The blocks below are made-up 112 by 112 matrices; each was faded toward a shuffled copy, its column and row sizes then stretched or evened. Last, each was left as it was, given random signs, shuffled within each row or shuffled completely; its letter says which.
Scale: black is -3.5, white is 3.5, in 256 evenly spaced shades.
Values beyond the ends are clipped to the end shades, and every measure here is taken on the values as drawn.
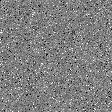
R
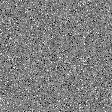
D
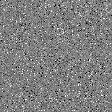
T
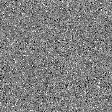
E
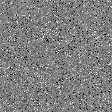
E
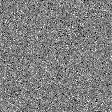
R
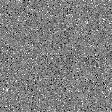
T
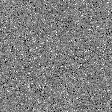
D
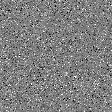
D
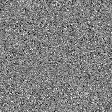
D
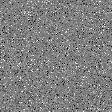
T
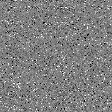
T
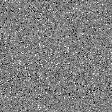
T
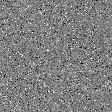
R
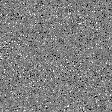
D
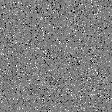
T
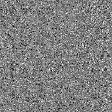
T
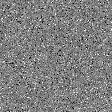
D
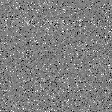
T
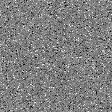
D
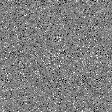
T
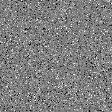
E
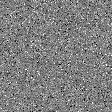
R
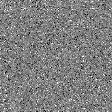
T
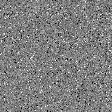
E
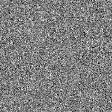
E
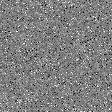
D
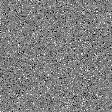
E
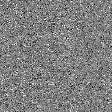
T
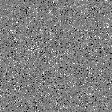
T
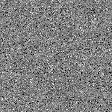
D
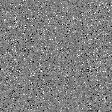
E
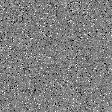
E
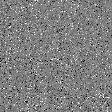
T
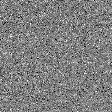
E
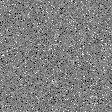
R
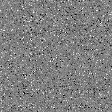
E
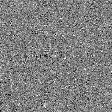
T
